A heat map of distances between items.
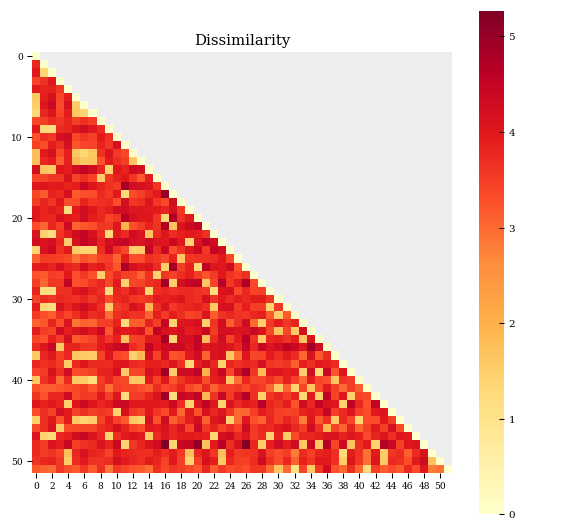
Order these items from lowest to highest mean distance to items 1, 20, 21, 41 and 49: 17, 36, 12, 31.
31, 17, 12, 36
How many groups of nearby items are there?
10
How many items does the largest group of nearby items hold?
10
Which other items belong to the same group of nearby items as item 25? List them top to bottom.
18
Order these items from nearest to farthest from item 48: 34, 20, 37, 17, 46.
17, 37, 46, 34, 20
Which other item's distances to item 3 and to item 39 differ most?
36
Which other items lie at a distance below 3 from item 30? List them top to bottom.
32, 34, 41, 51
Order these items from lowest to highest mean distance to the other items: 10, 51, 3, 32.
51, 32, 3, 10
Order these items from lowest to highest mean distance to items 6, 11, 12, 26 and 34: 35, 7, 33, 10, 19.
7, 33, 35, 10, 19
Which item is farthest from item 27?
34
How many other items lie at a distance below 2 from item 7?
9
